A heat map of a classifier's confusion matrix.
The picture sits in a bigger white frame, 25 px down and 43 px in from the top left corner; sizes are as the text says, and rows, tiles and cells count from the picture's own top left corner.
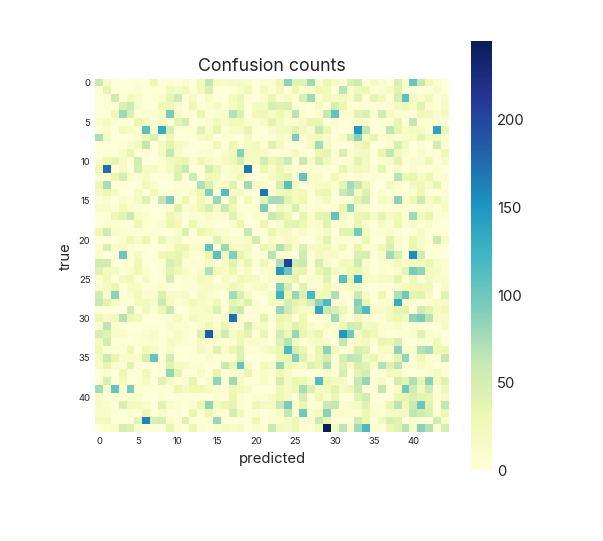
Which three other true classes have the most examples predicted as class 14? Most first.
32, 21, 41
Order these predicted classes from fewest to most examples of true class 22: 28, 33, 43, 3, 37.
43, 28, 33, 37, 3
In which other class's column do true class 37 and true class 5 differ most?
9
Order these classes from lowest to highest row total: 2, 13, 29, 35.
2, 13, 35, 29
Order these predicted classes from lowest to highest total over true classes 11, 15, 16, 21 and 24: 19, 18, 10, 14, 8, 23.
18, 8, 10, 19, 14, 23
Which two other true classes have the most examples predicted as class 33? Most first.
6, 25
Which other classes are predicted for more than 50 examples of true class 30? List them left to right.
3, 17, 40, 41, 42
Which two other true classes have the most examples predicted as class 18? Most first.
36, 9
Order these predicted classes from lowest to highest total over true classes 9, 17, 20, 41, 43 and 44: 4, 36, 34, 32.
32, 36, 4, 34
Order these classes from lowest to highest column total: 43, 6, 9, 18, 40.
43, 6, 18, 9, 40
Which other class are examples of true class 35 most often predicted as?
7
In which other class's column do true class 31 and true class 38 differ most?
28
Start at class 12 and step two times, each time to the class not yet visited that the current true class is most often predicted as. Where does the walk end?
23
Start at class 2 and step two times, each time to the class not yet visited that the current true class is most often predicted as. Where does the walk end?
4
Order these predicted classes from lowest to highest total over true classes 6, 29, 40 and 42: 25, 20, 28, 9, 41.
20, 25, 9, 41, 28
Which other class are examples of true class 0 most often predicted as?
40
